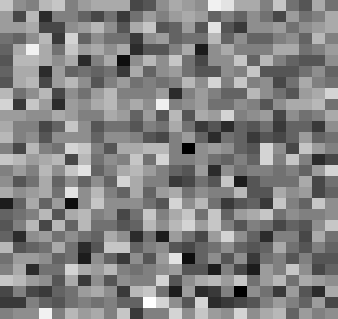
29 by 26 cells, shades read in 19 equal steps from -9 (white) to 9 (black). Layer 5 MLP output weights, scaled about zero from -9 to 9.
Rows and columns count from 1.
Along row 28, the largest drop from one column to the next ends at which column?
12
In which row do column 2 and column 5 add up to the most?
10
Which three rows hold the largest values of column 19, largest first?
27, 17, 3
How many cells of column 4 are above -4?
23
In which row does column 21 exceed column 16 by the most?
19
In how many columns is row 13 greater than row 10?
17
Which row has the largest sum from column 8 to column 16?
22
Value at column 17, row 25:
7
